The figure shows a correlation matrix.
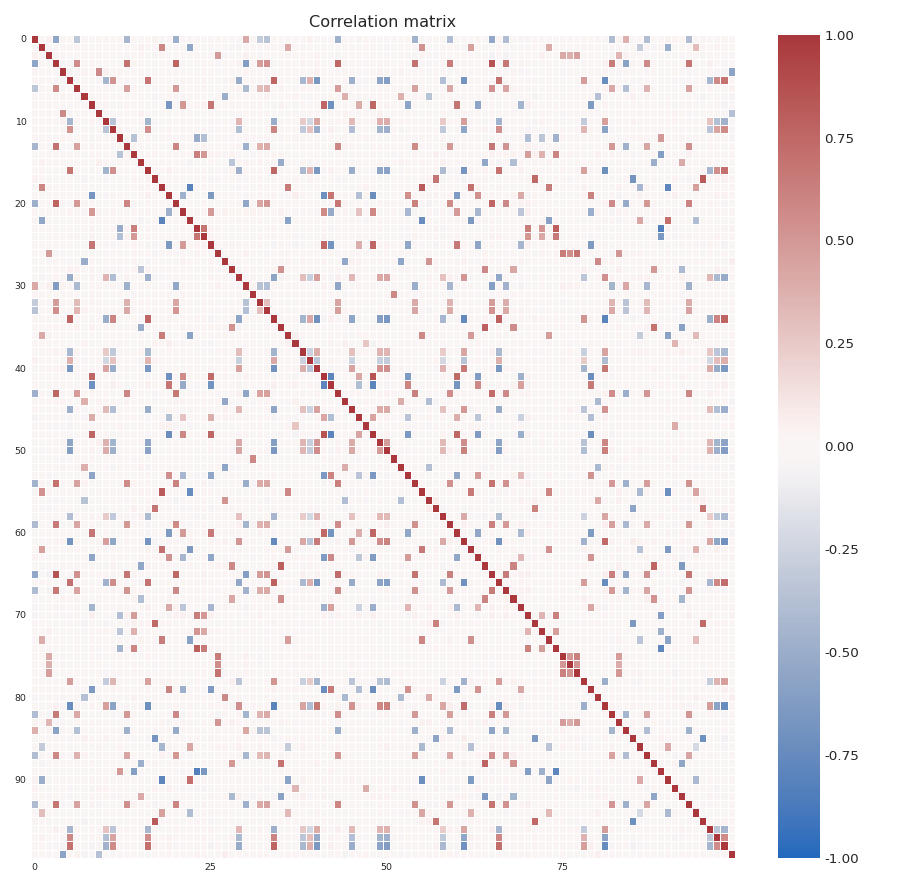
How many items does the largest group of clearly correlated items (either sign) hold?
20
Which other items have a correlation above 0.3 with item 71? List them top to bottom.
17, 57, 95
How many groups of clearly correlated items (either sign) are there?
12
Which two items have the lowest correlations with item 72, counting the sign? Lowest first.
89, 12
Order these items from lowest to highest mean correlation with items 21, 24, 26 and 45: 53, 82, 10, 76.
53, 82, 10, 76
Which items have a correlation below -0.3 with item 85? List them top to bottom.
17, 57, 71, 95
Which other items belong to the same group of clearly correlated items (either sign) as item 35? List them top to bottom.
15, 28, 64, 68, 88, 92
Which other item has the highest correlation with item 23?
74
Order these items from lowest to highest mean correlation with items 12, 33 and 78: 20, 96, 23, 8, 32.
23, 96, 8, 32, 20
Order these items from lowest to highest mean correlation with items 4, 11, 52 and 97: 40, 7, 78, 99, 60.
40, 99, 60, 7, 78
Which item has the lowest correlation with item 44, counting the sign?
27
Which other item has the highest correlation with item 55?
18
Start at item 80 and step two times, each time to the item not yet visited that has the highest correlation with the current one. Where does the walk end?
56
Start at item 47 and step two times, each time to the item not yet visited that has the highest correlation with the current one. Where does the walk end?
37
